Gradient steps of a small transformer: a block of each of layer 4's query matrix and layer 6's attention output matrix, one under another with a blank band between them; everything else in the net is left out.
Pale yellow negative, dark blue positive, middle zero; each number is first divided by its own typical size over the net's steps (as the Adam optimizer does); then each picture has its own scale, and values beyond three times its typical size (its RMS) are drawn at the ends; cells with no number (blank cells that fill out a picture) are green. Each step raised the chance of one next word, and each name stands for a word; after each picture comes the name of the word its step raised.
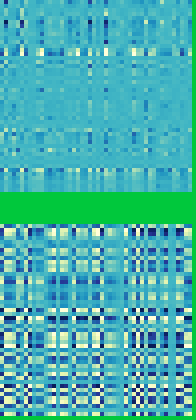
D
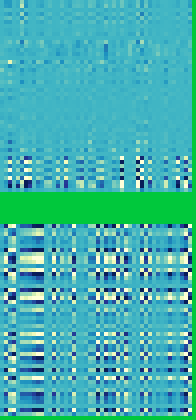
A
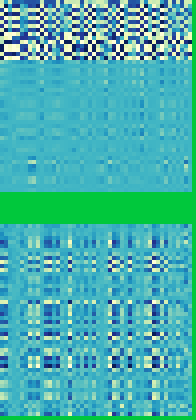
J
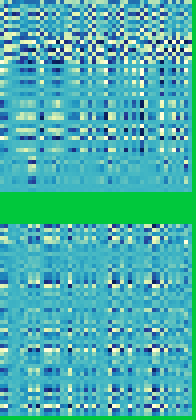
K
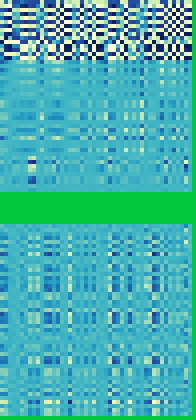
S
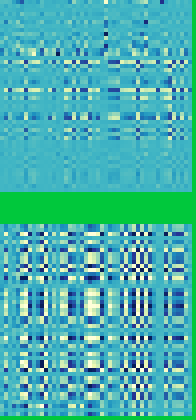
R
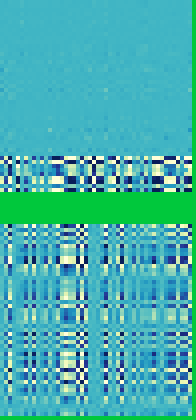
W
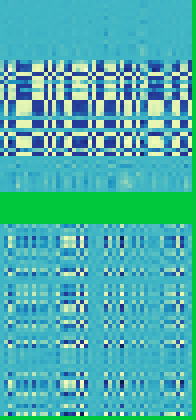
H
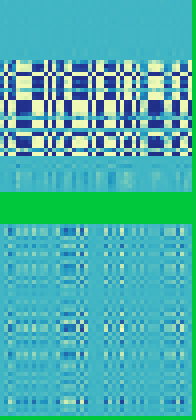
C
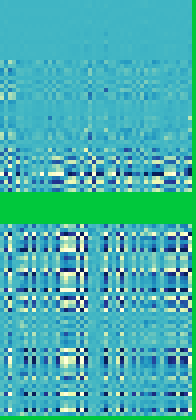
A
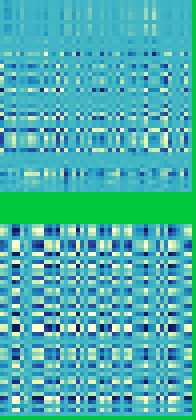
C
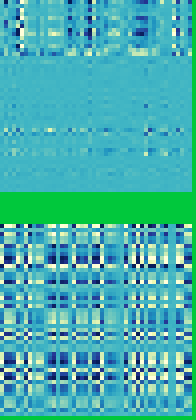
W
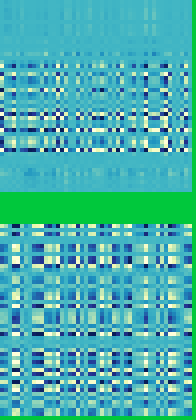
W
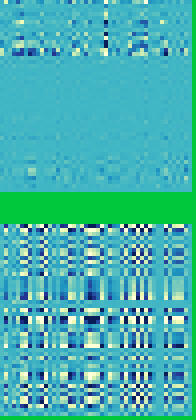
D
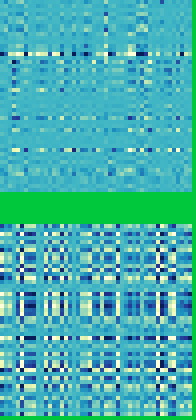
R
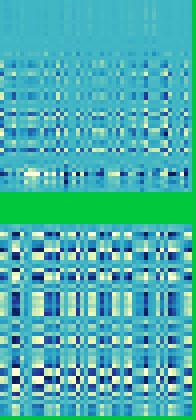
R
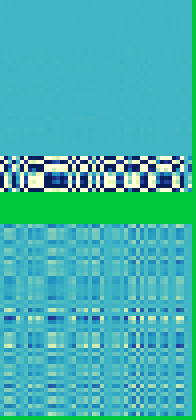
D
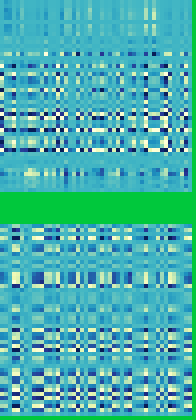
K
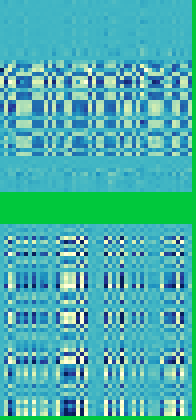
S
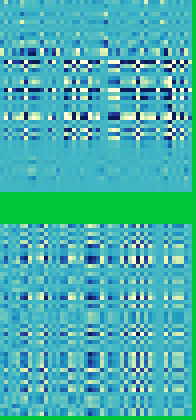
W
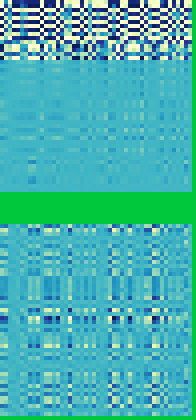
D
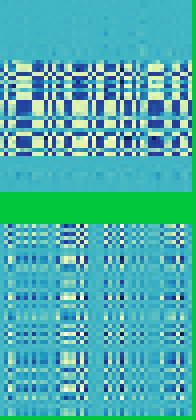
W
